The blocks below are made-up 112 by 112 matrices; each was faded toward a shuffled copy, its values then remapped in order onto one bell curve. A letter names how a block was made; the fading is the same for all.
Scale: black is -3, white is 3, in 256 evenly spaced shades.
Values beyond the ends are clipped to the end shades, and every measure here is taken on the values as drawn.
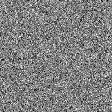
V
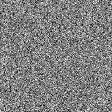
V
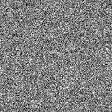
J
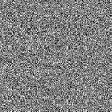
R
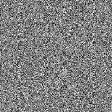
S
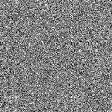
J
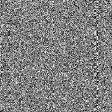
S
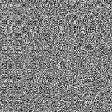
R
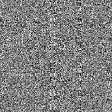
S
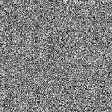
J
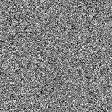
V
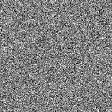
J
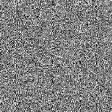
S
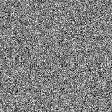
V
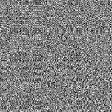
R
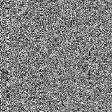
S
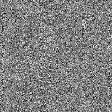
S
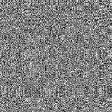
R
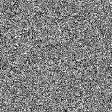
J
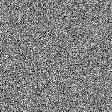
V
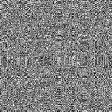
R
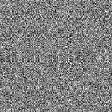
R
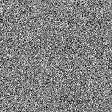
V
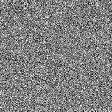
J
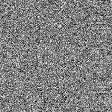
V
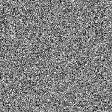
V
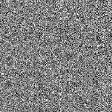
S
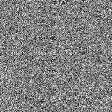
J
